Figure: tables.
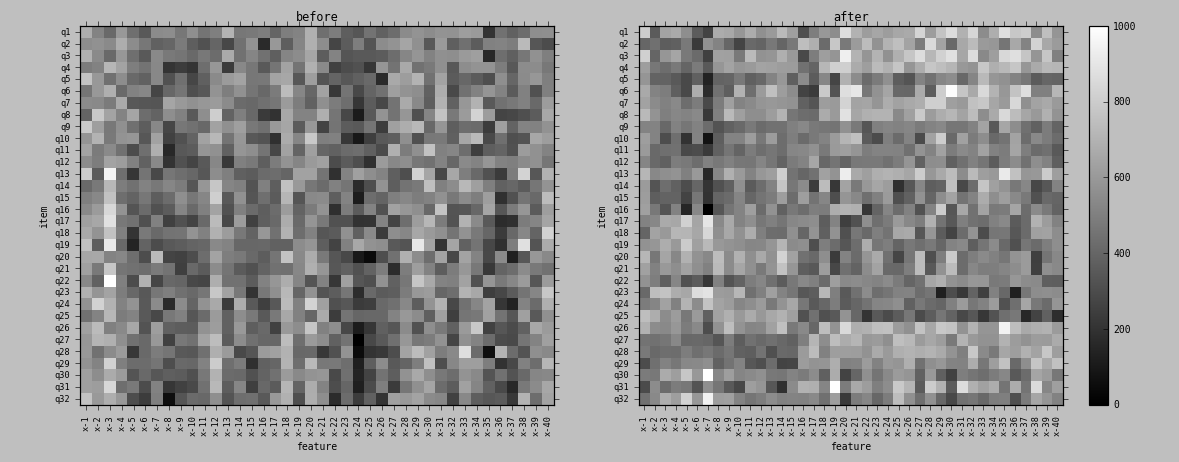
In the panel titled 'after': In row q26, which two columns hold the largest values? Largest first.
x-35, x-20
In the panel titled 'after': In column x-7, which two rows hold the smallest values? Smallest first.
q16, q10
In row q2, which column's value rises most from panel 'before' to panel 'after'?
x-16
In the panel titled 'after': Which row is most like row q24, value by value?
q19
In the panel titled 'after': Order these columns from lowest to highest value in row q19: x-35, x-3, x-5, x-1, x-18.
x-35, x-18, x-1, x-3, x-5
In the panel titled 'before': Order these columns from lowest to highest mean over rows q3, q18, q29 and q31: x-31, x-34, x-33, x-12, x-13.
x-31, x-13, x-34, x-33, x-12
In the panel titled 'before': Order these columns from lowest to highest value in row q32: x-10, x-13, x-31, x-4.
x-13, x-10, x-31, x-4
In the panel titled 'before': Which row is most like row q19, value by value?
q13
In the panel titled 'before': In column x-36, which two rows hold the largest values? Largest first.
q28, q9
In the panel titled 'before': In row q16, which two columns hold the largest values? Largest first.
x-3, x-31
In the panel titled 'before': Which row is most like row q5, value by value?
q9
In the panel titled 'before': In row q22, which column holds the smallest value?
x-22
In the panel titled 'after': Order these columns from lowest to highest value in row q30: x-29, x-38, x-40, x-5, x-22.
x-29, x-40, x-22, x-38, x-5
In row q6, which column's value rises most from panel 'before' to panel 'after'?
x-30
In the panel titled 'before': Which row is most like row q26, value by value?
q10
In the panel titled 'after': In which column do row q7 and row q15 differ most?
x-28
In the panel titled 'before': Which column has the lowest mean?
x-24
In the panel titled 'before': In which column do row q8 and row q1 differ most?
x-35
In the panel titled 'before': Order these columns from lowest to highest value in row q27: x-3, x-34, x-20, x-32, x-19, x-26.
x-32, x-26, x-19, x-34, x-20, x-3
